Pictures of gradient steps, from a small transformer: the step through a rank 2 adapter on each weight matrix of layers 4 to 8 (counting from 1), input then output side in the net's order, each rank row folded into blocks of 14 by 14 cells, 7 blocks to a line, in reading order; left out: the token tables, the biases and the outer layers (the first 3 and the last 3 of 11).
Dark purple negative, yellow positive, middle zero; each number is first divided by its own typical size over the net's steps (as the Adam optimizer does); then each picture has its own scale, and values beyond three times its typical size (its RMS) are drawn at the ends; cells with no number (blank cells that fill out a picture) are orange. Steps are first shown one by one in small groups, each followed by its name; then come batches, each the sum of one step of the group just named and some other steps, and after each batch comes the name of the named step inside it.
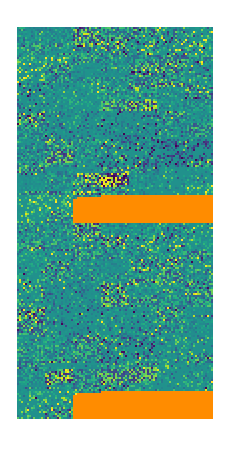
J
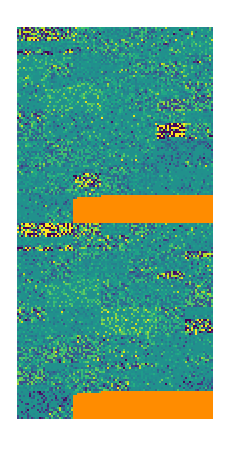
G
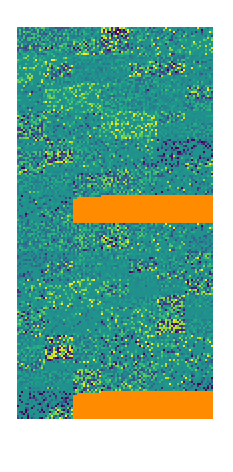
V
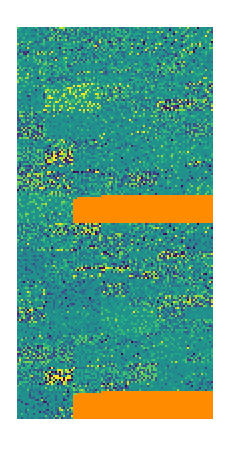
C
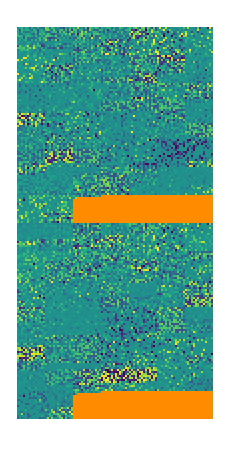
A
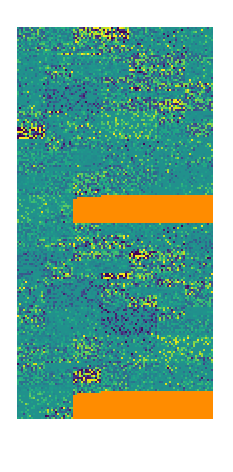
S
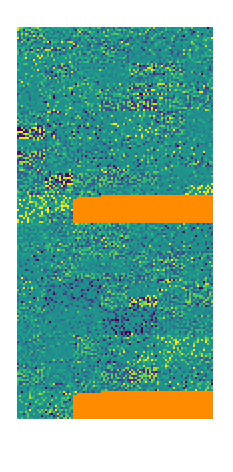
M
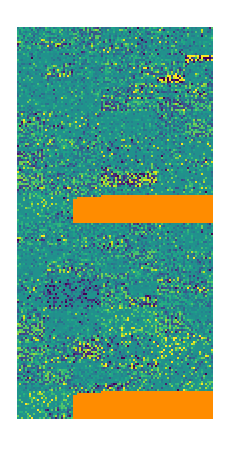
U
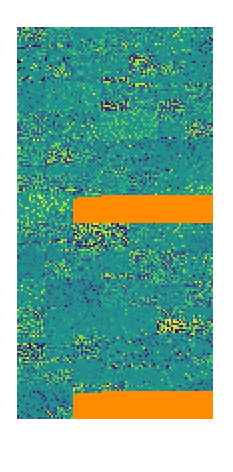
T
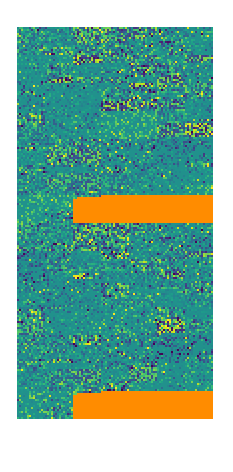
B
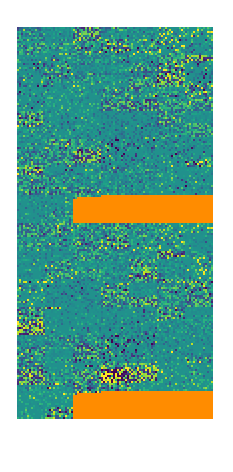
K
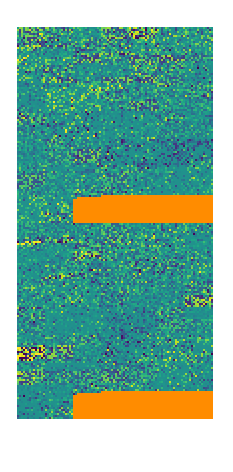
A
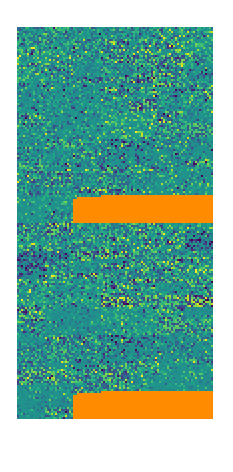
K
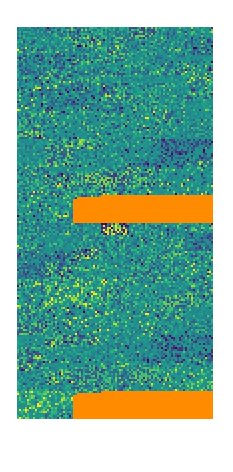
J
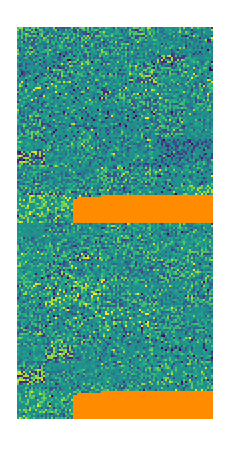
M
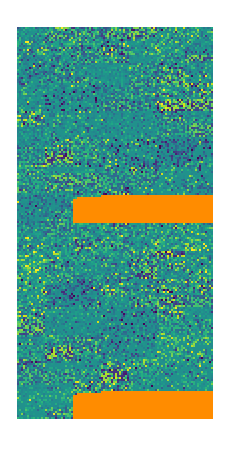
K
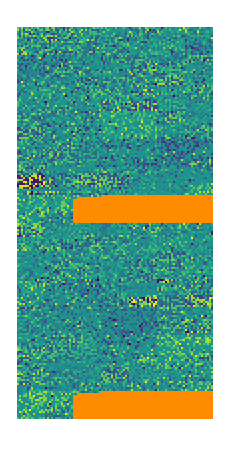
M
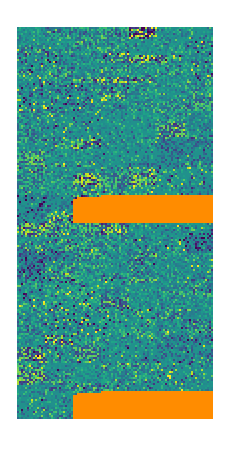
G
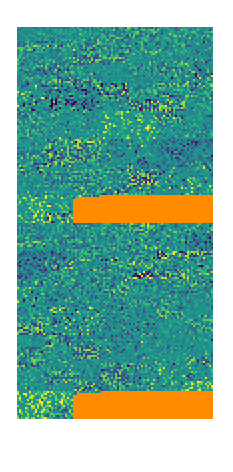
K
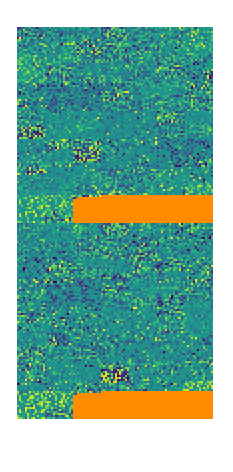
K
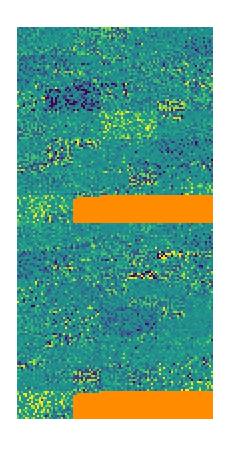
S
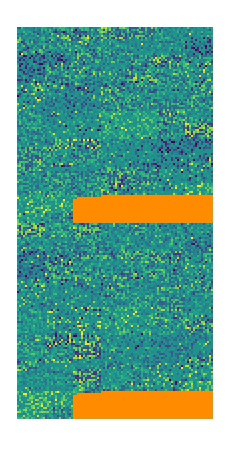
B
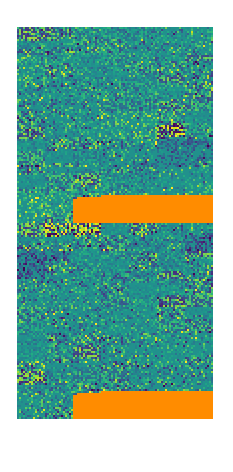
G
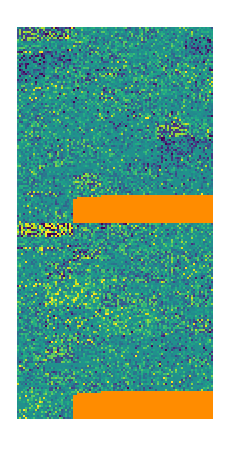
G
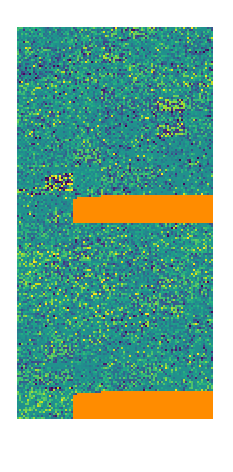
M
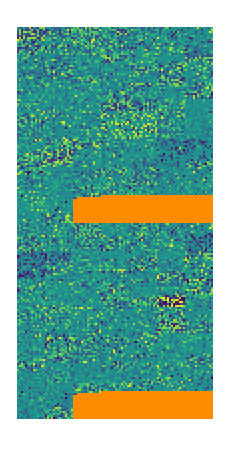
V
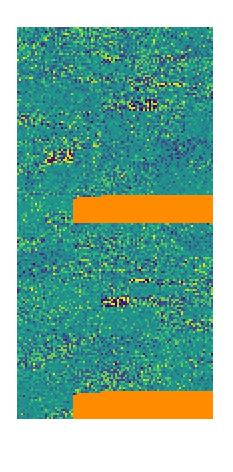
A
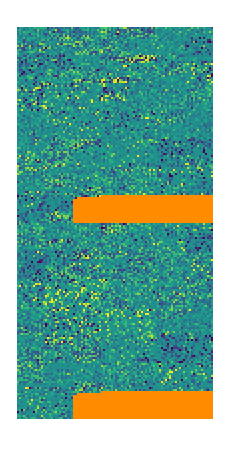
V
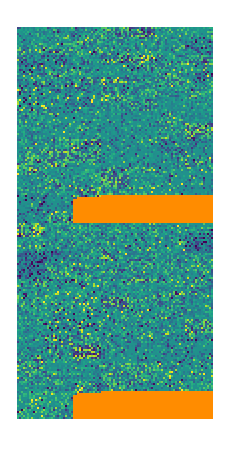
K
